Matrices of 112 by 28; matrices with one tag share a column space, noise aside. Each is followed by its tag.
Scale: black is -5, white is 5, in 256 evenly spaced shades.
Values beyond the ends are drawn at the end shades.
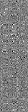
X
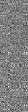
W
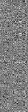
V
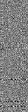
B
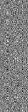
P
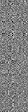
V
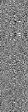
V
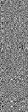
B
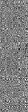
B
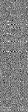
X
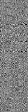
X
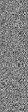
W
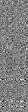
B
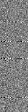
P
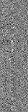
X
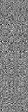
X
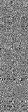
B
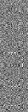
W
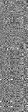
B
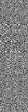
X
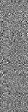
V
